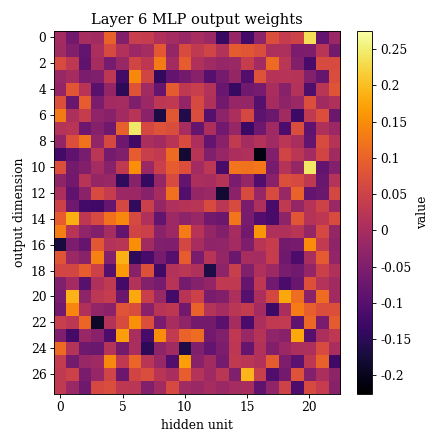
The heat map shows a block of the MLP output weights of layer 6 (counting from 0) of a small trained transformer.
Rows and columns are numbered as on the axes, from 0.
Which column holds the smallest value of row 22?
3
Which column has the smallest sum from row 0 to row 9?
13
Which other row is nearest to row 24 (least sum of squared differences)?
19
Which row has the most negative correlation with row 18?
11
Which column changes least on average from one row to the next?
22
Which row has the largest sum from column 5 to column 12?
7
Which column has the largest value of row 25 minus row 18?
4
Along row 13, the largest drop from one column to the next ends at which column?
6
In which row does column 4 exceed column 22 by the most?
25
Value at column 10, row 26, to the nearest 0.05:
0.1
